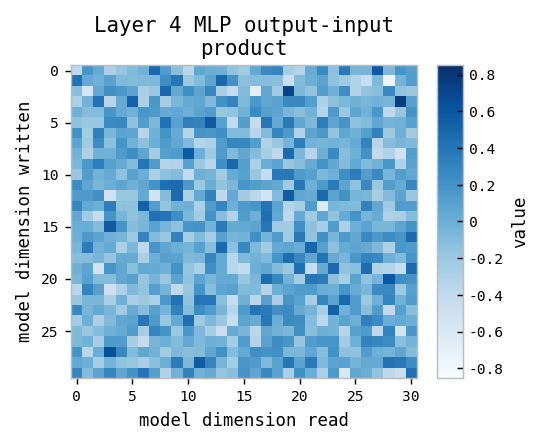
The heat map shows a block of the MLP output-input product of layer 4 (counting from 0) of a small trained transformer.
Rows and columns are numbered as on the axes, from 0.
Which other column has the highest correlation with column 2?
14
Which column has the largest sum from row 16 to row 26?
30
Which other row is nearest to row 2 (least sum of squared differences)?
5
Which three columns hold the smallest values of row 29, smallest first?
24, 29, 28
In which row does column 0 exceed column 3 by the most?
12
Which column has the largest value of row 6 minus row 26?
2
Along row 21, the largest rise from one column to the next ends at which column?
1
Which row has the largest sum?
11
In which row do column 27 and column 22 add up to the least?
13
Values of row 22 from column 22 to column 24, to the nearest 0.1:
0.3 0.1 0.5
